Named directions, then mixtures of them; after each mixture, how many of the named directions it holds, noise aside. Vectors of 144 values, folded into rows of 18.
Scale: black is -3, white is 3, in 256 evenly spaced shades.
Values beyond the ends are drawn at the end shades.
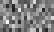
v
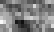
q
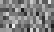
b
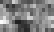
two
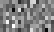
two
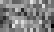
two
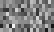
one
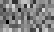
one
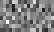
one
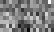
two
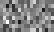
one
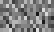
two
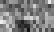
two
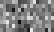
three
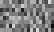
one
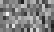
one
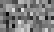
three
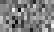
three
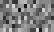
one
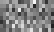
three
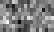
two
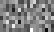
two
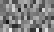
one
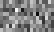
one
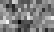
two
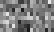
three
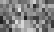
two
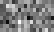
two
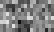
three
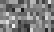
three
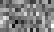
two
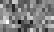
two
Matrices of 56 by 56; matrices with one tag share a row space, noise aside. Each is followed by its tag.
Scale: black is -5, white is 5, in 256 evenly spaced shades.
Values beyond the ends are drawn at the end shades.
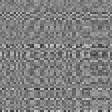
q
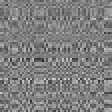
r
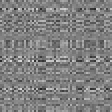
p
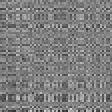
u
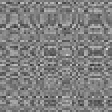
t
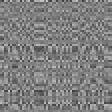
r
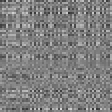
u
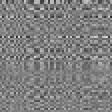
q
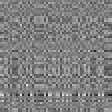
r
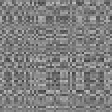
p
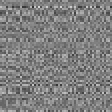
u
